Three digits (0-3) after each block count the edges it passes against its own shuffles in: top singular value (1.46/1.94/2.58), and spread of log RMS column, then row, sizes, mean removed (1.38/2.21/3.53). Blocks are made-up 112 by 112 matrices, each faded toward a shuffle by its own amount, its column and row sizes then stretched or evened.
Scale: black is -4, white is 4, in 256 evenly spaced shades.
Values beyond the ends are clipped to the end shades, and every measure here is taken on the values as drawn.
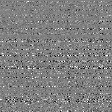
1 1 3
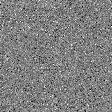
1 0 0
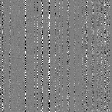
3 3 0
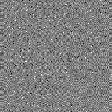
3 0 0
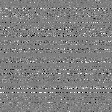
1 0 3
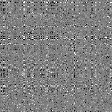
3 2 2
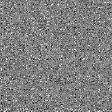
1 2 2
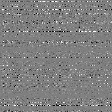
2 1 3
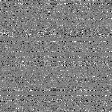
2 0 3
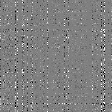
2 3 2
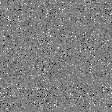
0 1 1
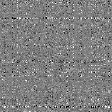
2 2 2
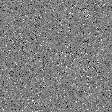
0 1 0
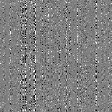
3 3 0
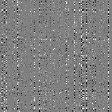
3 3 1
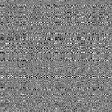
3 1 3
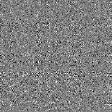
1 2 2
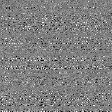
0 1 3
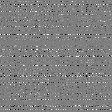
1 1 3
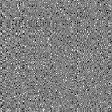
3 1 0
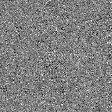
1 1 0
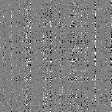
2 3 2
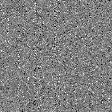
1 2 0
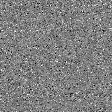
0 0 1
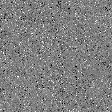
0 1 0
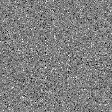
1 1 0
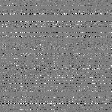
2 1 3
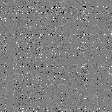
0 2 2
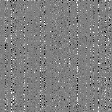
2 3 1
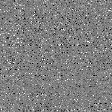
1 0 2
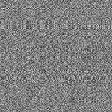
3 0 2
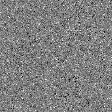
0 1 0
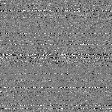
0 0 3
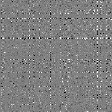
3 2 2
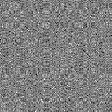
3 0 0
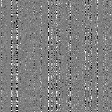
3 3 0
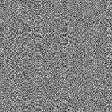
3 1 0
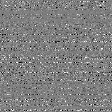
1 0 3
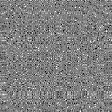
3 0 1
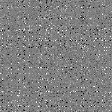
0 2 2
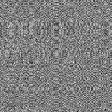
3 1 1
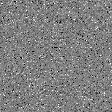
1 0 1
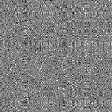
3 1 1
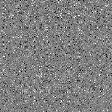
2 1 1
